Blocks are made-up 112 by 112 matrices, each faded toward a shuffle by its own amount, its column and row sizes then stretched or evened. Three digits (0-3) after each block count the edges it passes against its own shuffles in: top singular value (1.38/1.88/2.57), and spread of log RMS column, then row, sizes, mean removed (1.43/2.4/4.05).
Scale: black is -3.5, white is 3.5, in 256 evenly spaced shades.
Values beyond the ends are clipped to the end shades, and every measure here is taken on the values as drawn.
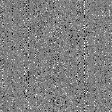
1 2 0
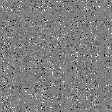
0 2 2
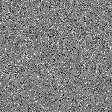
1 0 0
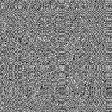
3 0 0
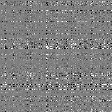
1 2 3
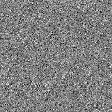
1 0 1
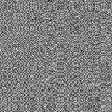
3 0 0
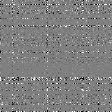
2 2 3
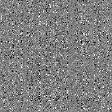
1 2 1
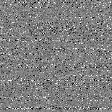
1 0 2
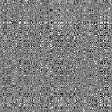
3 2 2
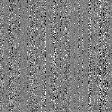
1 3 0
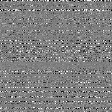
1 1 3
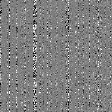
2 3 1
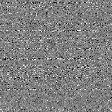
2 0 2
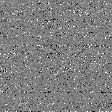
0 0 2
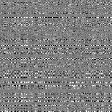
3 1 3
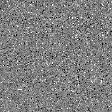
1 1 1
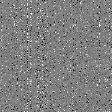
1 2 0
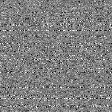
2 0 2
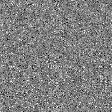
1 0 1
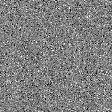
1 0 1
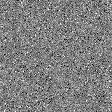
0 0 0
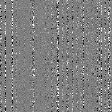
1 3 1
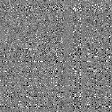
2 2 2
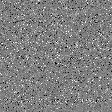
1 0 1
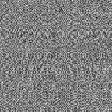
3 0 1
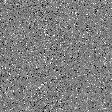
0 1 0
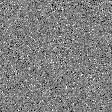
0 0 0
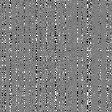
2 3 2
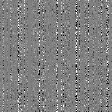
1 3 1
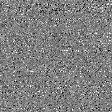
0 0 2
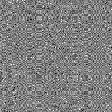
3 0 0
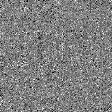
1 1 1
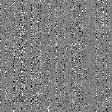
0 3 0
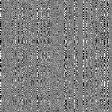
3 3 1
